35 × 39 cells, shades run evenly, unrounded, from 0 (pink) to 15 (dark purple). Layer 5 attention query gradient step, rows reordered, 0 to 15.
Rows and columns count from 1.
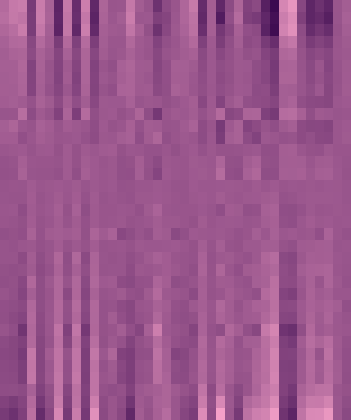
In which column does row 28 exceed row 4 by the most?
33
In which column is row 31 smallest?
31
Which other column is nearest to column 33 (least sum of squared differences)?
32
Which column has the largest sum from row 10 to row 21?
14
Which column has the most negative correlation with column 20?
13
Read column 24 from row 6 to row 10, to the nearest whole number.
7 7 7 7 7
